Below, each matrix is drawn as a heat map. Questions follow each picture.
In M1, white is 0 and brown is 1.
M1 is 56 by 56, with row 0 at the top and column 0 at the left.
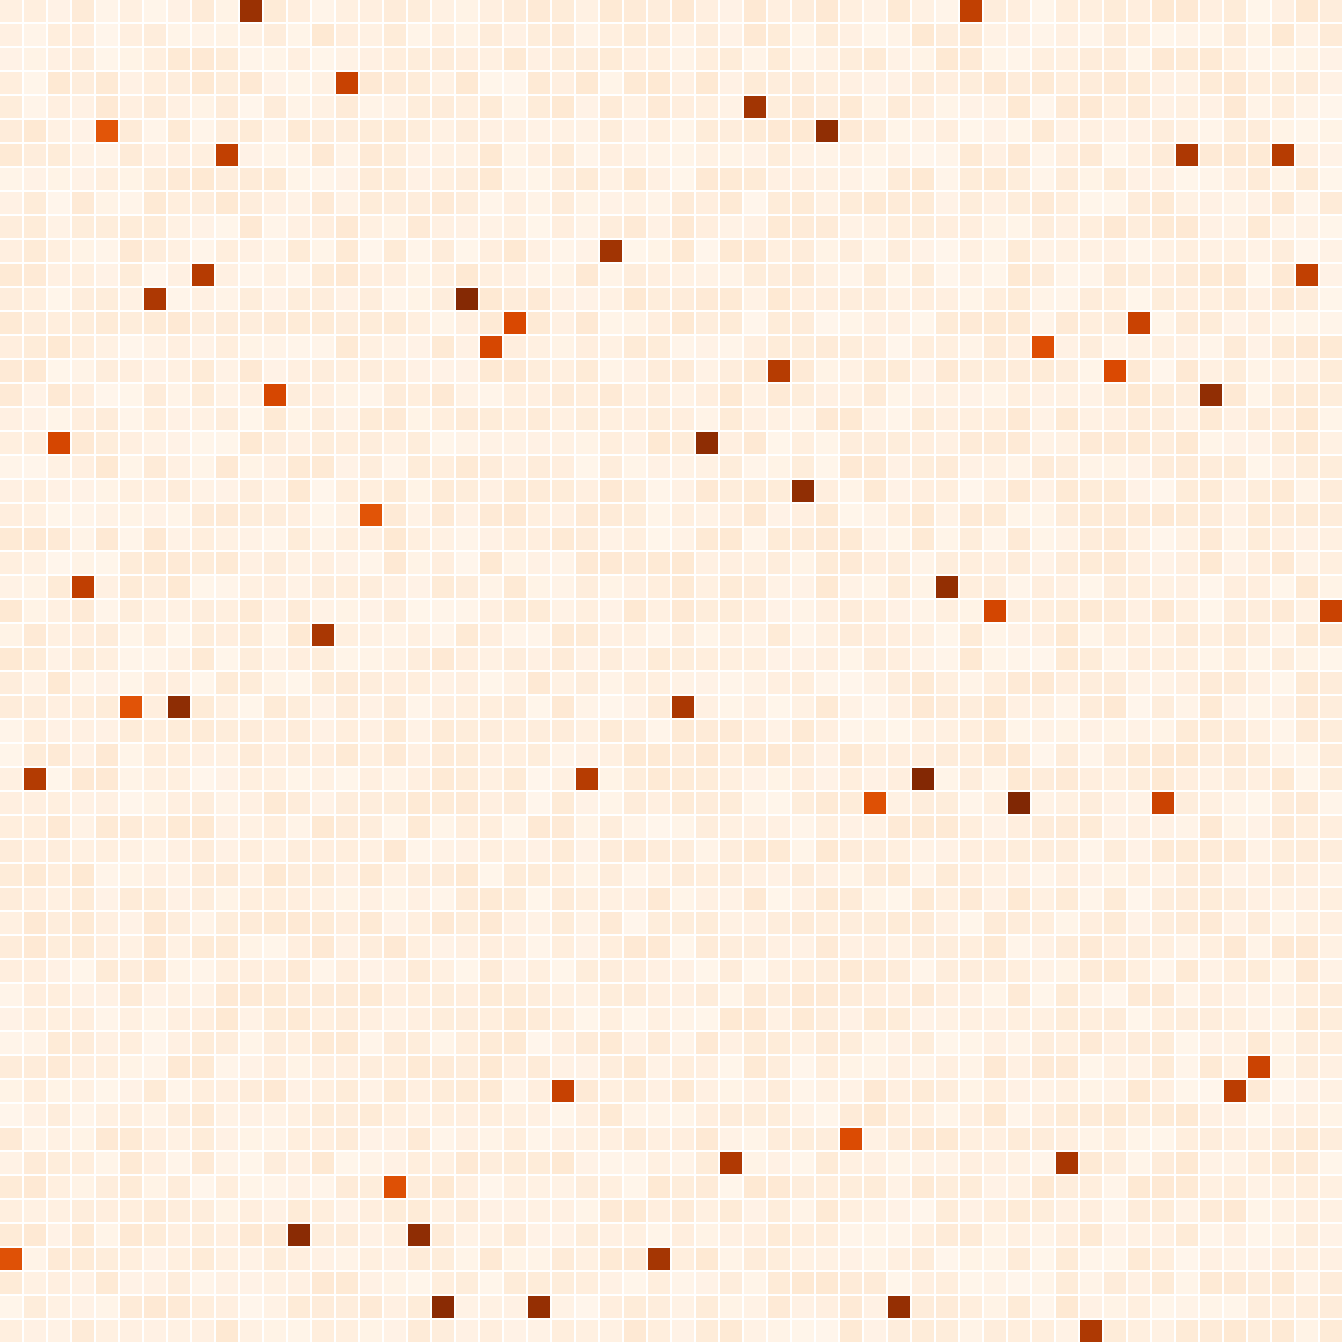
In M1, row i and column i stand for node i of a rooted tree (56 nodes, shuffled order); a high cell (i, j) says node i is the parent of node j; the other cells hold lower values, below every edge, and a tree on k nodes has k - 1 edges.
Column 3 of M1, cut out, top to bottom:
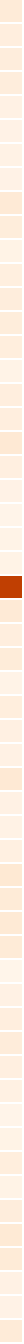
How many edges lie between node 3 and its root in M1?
6
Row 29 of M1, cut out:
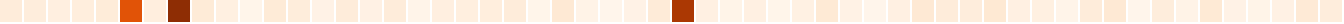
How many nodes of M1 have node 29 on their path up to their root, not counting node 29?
6
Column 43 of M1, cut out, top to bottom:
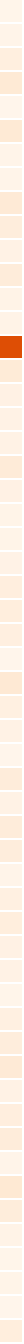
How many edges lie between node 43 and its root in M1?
8
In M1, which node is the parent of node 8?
11
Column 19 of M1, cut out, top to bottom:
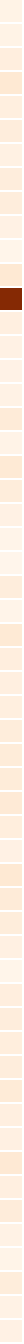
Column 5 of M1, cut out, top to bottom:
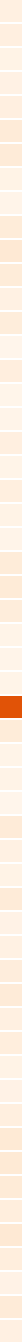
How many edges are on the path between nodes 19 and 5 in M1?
9
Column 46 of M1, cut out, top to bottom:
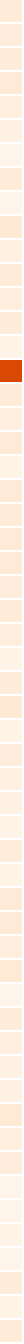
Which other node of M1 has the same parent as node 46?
32
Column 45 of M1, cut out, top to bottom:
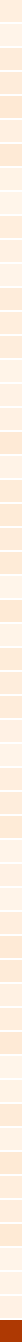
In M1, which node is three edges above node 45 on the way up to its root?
10
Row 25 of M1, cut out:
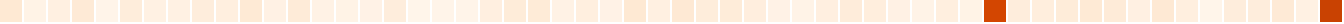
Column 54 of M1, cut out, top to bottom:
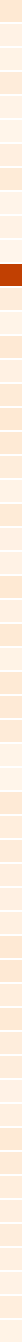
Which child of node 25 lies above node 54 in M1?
55
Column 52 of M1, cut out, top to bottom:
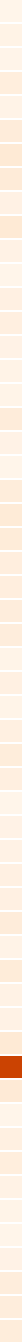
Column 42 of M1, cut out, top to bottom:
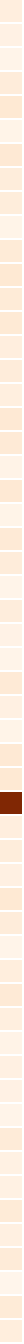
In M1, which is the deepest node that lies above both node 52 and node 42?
33
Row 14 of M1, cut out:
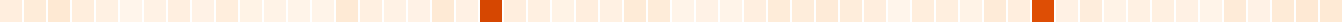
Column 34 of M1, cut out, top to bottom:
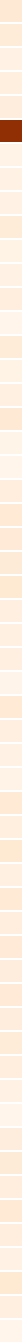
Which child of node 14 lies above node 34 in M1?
20
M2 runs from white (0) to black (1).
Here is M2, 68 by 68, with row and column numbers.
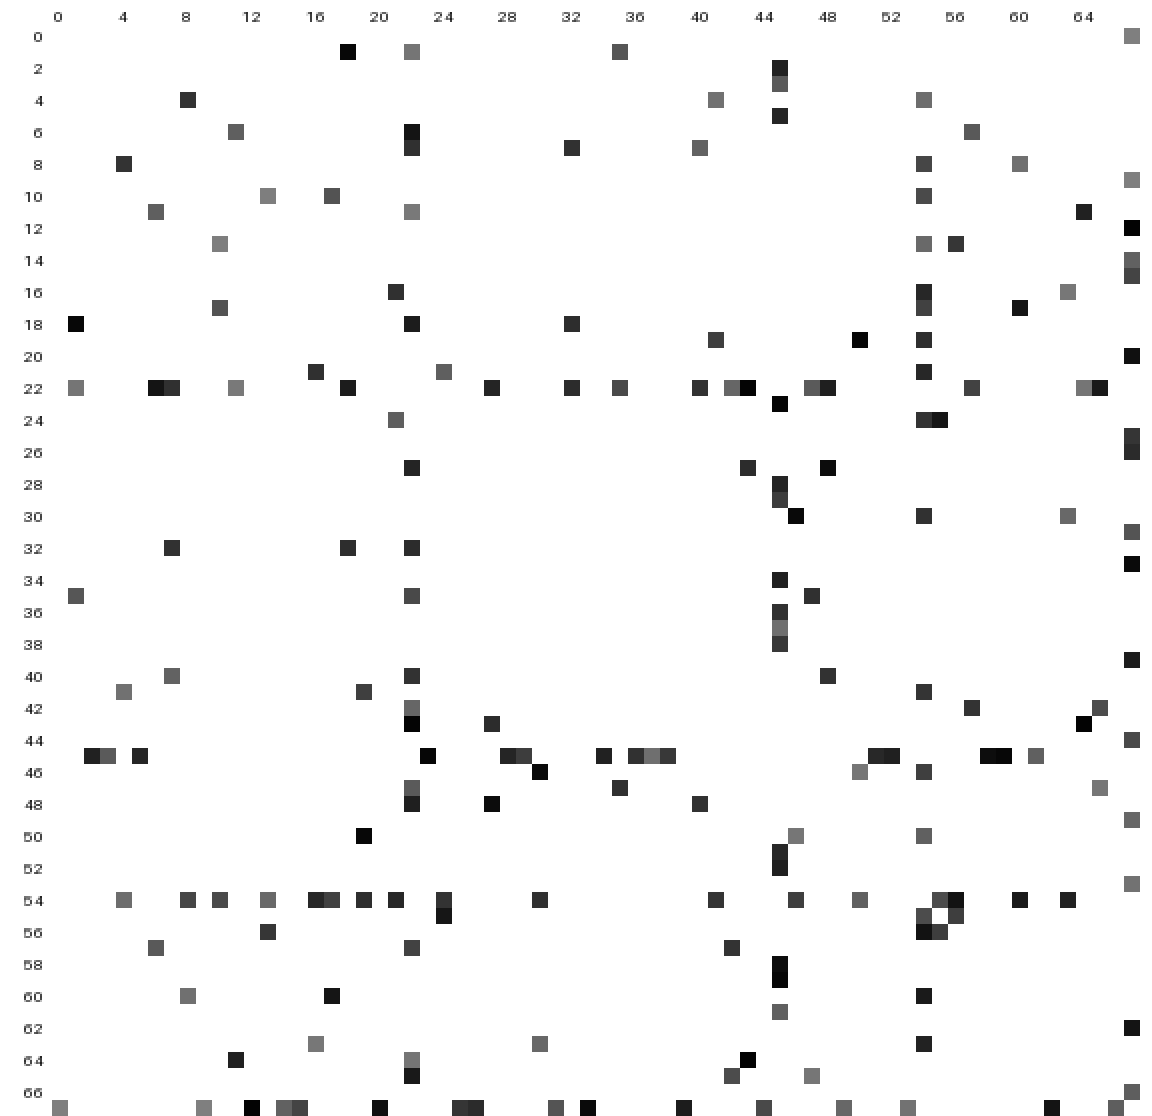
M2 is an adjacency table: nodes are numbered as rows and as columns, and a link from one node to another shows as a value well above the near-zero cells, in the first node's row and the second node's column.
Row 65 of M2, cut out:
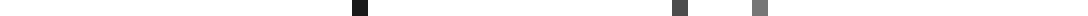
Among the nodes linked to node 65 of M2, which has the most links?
node 22
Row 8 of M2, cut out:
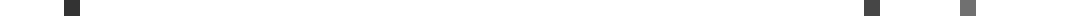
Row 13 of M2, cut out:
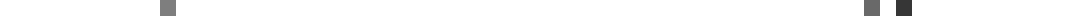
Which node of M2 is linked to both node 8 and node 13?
node 54
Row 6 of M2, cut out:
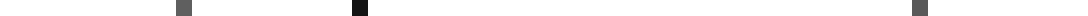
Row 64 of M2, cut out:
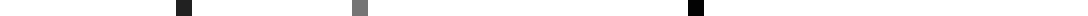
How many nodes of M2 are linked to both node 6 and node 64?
2
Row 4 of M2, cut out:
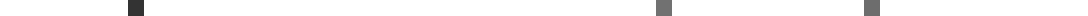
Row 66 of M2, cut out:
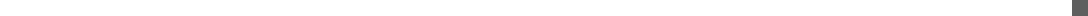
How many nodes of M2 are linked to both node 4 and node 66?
0
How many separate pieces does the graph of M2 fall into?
4
